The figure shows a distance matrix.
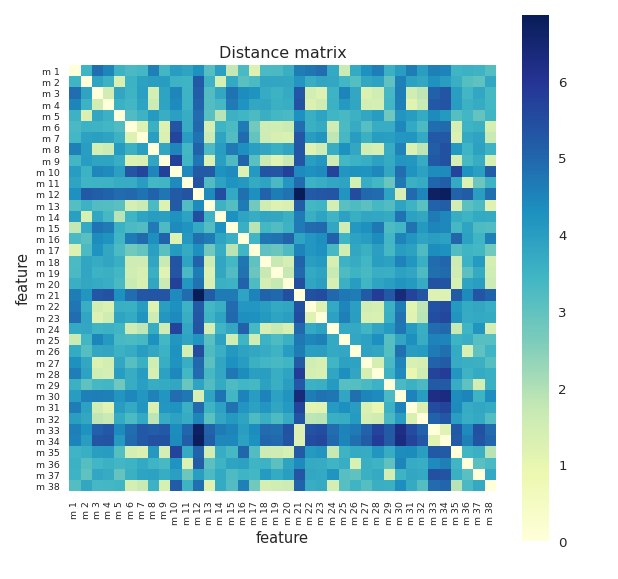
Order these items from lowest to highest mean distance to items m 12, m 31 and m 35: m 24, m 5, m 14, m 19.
m 19, m 24, m 5, m 14
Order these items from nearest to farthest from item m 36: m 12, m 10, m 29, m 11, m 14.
m 11, m 29, m 14, m 10, m 12
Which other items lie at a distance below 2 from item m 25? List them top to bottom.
m 1, m 15, m 17
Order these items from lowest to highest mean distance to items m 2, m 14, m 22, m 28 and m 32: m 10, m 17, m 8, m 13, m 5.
m 8, m 5, m 13, m 17, m 10
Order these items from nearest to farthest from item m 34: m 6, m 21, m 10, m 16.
m 21, m 16, m 10, m 6
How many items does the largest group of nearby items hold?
10
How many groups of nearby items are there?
9
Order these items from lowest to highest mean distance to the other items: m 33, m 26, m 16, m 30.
m 26, m 16, m 30, m 33
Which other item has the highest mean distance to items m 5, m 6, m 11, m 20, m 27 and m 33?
m 12
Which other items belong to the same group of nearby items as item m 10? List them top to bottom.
m 16
